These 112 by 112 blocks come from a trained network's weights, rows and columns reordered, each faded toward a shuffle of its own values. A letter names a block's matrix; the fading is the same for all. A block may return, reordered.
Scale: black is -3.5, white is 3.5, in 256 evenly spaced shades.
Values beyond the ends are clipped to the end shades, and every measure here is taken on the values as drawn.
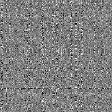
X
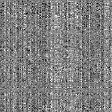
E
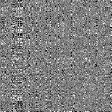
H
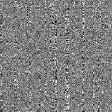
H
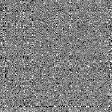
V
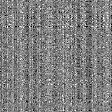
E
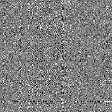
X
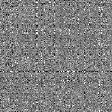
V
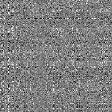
V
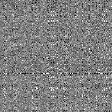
V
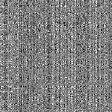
E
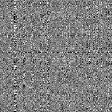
H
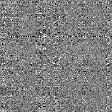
V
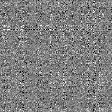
V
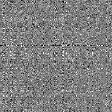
V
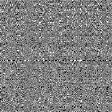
V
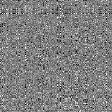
X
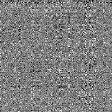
V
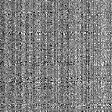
E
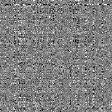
V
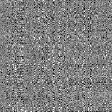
H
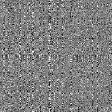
H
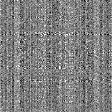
E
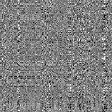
H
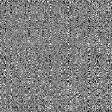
H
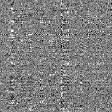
V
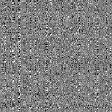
H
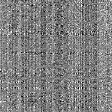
E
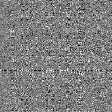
V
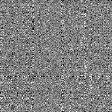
V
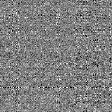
V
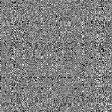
X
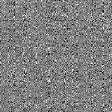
H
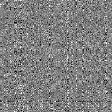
H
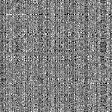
E
